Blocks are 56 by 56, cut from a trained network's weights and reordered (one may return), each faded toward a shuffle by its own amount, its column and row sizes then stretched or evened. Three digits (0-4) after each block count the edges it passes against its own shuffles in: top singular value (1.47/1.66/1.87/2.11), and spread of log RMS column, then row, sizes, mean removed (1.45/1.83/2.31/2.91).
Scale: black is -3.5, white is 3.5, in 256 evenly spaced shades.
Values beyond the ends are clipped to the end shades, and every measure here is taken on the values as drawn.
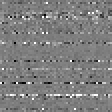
2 0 4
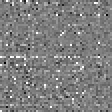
0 1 2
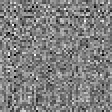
3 1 1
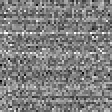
2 0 0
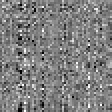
3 4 0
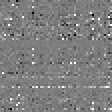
0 2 3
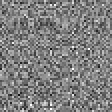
4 1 0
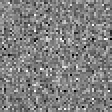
1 2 2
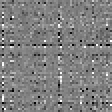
3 3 2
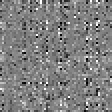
3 4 1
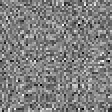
4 0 2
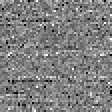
1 1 1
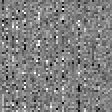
0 4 0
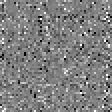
0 2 0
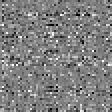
2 2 3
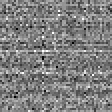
2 0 0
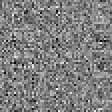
2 1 0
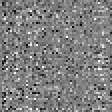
2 2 1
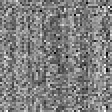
2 1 0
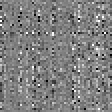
1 4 2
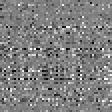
2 0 4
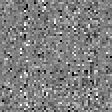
2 3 0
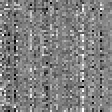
3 4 1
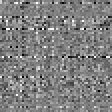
1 1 4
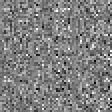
2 3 0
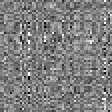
4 3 1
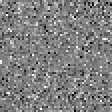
0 0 1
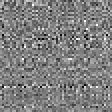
4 1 3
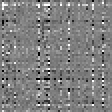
4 4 1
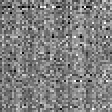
2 0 3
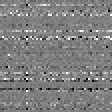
3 0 4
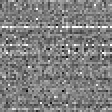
3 0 2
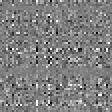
3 3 4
